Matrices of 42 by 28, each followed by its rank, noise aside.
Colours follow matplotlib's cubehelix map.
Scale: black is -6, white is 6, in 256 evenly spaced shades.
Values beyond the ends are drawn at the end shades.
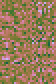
five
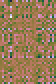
two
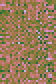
four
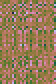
two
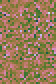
five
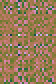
two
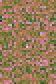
five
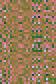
three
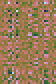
three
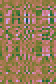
two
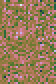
five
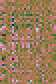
four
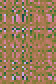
two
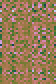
three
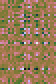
two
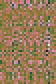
three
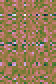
two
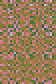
two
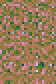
five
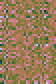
three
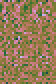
five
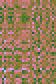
three
